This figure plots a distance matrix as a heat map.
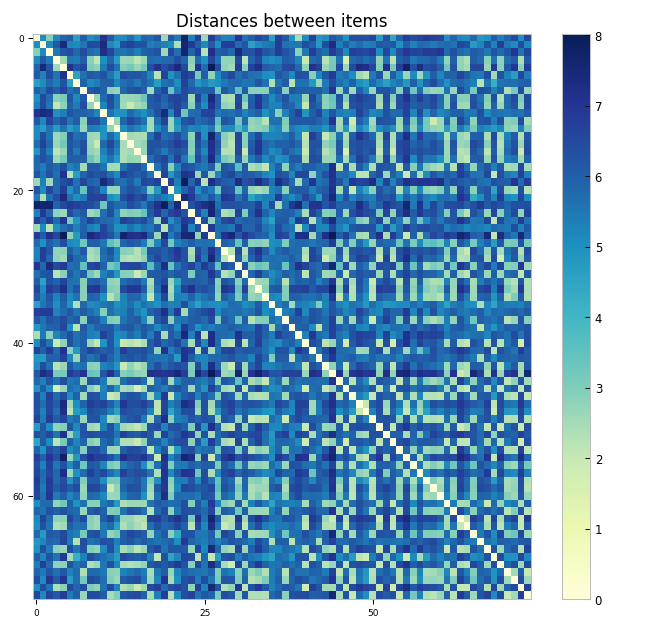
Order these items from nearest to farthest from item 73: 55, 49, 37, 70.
70, 37, 49, 55
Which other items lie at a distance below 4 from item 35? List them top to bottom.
6, 38, 42, 66
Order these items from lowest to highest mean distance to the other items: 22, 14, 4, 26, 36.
14, 4, 36, 26, 22
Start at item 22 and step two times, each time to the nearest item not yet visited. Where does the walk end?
10
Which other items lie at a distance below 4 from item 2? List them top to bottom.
0, 19, 25, 39
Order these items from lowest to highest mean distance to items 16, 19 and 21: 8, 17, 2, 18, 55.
2, 8, 17, 18, 55
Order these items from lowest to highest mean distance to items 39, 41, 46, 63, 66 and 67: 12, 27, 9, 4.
9, 4, 12, 27
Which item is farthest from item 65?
44
